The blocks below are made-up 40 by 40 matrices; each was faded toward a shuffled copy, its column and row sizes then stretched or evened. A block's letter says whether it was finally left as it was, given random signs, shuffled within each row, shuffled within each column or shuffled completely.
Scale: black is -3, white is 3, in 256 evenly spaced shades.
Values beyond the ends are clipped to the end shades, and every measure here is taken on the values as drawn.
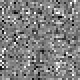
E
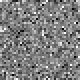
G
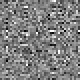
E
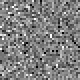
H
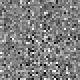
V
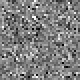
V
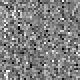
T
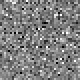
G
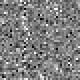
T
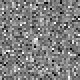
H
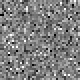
H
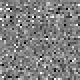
G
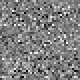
G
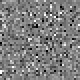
V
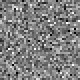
H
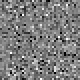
V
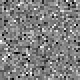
H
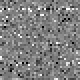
G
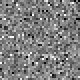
G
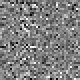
E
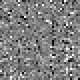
T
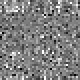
E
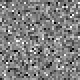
H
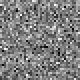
H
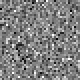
H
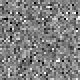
G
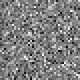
H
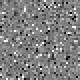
H
